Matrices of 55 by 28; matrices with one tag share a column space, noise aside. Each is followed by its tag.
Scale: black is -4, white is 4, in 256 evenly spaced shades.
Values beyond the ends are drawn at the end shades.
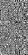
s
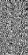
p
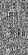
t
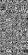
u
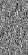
t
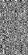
s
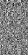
s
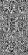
u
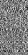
u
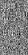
t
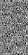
p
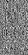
t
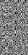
p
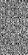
p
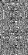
s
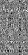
u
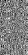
s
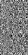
p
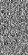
p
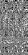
u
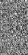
p
